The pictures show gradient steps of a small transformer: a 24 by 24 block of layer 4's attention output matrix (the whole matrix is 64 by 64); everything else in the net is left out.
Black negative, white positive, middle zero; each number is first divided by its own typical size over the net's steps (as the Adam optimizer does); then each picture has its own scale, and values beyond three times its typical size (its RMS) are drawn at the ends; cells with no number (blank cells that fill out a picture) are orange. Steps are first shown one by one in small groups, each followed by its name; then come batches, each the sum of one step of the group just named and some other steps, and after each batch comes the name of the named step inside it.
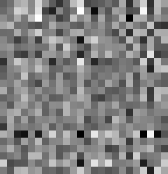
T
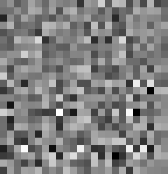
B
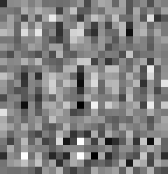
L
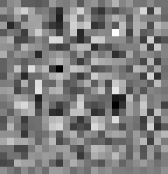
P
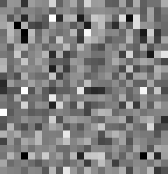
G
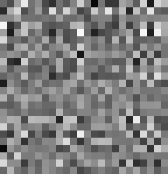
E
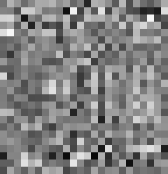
L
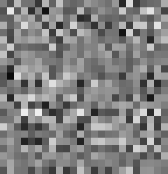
E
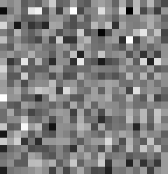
E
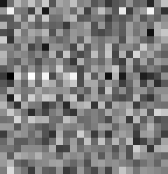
E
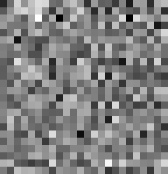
T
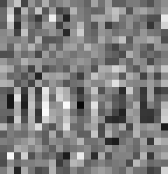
L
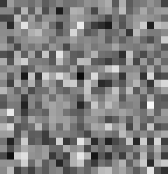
L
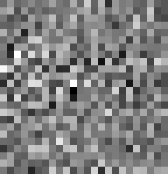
G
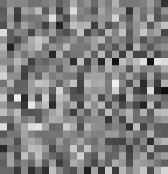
L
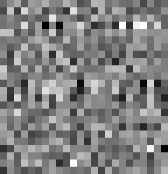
L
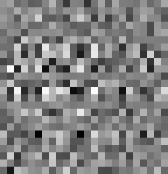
T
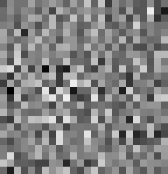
G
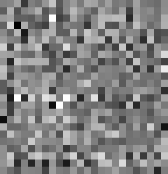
G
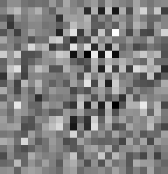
P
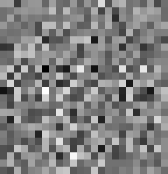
B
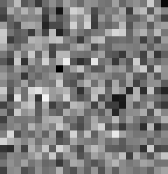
P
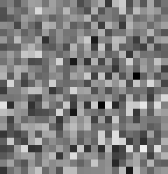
B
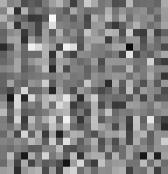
G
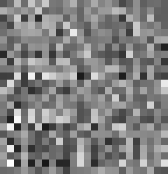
L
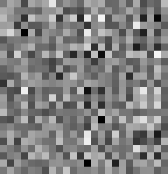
G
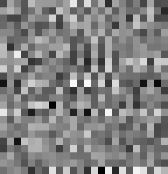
G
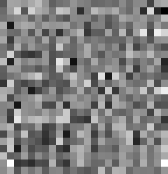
E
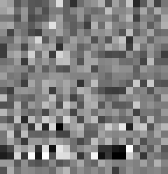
B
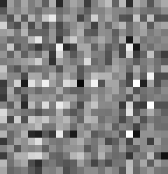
L
